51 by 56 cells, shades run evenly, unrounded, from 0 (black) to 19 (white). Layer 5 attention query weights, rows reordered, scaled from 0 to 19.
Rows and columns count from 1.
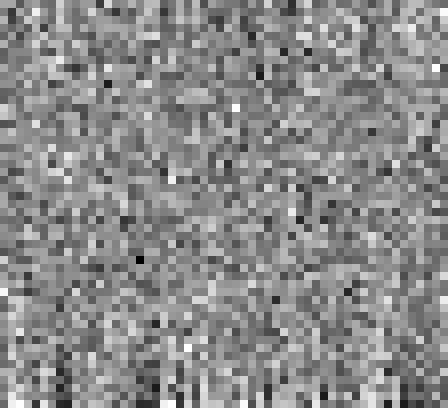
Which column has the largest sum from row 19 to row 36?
37
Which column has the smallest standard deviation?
11
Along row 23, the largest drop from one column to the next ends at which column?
23
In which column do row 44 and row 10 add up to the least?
18
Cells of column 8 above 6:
43
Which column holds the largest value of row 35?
56
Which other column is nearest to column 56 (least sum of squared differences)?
25
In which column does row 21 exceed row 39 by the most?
50
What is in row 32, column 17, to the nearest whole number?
7
